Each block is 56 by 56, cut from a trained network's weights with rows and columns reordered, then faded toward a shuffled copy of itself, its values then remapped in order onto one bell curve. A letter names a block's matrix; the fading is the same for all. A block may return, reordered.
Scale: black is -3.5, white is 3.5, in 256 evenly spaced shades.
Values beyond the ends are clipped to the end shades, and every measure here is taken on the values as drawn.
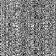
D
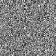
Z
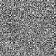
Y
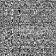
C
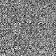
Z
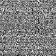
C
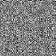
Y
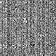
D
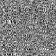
Y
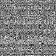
C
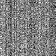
D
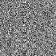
Z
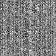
D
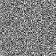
Z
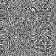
Y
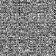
C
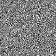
Z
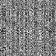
D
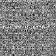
C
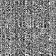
D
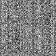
D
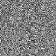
Z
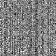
D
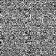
C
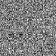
Y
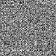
Y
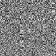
Z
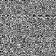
Y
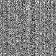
D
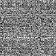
C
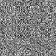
Y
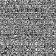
C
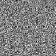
Z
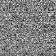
C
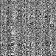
D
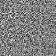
Y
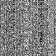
D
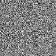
Z
